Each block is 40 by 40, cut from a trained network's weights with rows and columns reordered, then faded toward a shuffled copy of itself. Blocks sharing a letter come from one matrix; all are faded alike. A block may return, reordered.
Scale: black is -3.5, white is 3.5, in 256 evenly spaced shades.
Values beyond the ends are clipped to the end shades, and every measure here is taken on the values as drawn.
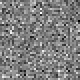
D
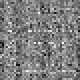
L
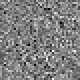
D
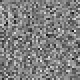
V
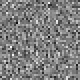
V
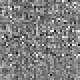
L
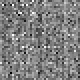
L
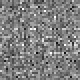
L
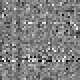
L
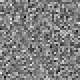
V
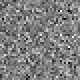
D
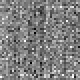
L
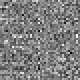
V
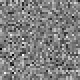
D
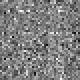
L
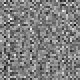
V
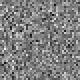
V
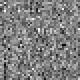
D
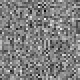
V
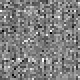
L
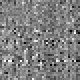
L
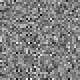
V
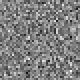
V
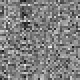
V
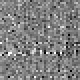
L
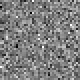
D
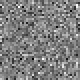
D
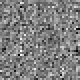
D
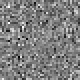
D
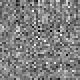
V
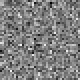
D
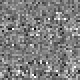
L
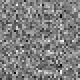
V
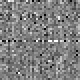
L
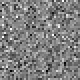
D
